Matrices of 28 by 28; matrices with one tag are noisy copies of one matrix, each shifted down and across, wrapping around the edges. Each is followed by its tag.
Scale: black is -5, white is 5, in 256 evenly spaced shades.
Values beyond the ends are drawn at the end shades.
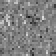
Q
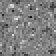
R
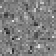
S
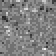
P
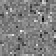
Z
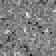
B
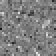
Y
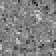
P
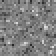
B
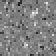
Y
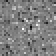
Z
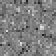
B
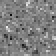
P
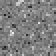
Y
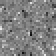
S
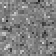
R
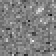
Y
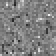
Z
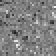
P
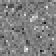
Y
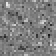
B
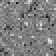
B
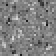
S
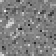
Y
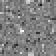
Y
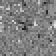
Q
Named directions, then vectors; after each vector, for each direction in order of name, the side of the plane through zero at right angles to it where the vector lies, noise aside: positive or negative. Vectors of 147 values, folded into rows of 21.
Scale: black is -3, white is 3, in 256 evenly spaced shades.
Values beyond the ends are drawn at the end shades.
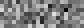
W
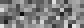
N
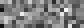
negative, negative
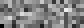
negative, negative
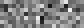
negative, positive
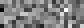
negative, negative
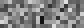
negative, positive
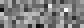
negative, negative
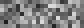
positive, negative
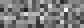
negative, negative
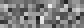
positive, negative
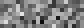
negative, positive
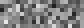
negative, positive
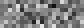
negative, positive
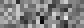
negative, positive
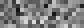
positive, negative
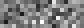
positive, negative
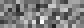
positive, negative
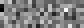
negative, negative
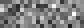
positive, negative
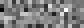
negative, negative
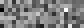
negative, negative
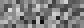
negative, positive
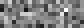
negative, negative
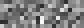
positive, negative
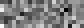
positive, positive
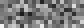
positive, positive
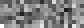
positive, positive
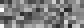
positive, positive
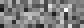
negative, negative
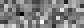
positive, negative
